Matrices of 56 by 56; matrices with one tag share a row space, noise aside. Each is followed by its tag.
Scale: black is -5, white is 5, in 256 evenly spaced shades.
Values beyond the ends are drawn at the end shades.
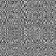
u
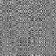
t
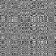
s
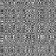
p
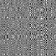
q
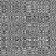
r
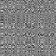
p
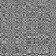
r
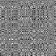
s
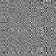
q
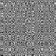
p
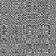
r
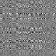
t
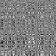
p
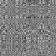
r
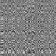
p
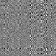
q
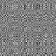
u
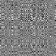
s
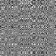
s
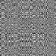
s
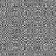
u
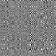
q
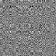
t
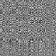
t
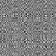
u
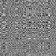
r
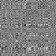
r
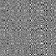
q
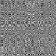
p
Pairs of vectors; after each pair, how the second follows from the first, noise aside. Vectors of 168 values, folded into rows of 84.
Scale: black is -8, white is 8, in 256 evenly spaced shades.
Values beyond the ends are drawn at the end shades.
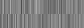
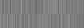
negated, shrunk.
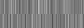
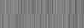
wrapped around, negated, shrunk.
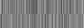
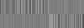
reversed, negated, partly zeroed.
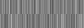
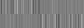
wrapped around, partly zeroed.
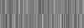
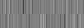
reversed, negated, partly zeroed.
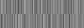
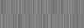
negated, shrunk.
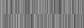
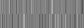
reversed, negated, partly zeroed.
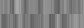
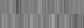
negated, partly zeroed.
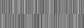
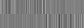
reversed, negated, partly zeroed.
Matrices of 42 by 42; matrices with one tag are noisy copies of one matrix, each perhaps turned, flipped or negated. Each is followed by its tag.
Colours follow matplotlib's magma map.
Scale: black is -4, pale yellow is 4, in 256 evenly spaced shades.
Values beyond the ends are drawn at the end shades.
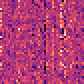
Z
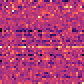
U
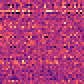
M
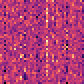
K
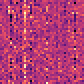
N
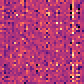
M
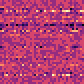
N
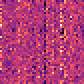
Z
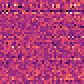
M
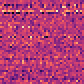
M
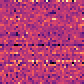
Z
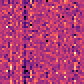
N
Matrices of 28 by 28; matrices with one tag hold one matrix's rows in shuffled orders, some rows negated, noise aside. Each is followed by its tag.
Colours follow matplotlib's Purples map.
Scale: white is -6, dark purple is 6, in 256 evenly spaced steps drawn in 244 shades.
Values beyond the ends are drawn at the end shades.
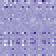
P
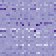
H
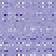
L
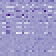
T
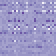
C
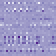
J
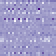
J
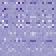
L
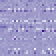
C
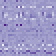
L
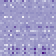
P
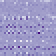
J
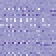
J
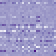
H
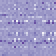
C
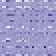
T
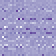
L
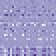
P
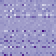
P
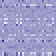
L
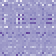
L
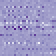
J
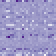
T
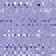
J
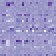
T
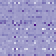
C
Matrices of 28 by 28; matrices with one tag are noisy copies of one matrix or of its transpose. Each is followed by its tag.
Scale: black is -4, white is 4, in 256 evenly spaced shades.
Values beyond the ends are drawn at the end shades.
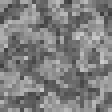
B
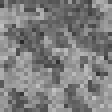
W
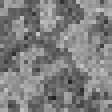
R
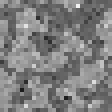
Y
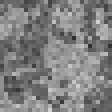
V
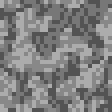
Y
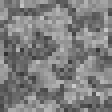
Y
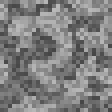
Y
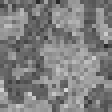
V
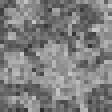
V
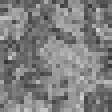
V
